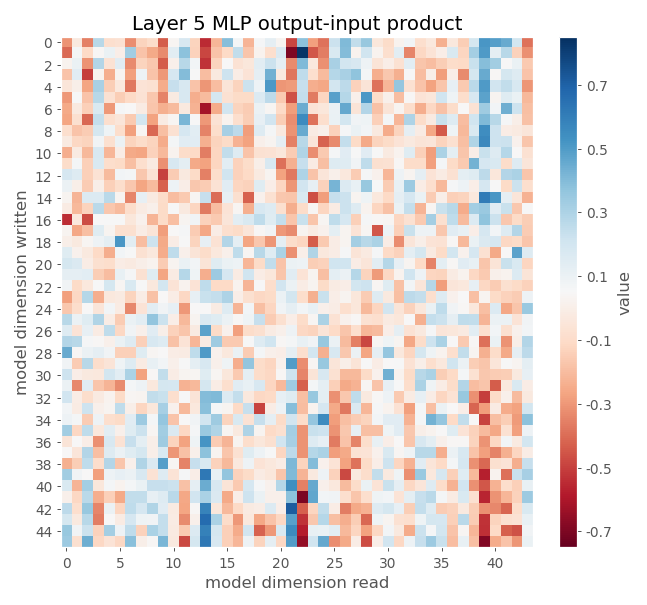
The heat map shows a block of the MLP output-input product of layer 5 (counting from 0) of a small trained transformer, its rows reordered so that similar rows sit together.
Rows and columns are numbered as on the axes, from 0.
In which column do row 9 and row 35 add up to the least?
25
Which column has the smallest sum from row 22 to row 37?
39
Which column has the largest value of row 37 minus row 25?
33
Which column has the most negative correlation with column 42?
9
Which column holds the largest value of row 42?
21
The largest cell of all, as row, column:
1, 22
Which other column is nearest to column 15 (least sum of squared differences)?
27
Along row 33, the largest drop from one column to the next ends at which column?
18
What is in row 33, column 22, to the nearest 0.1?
-0.2
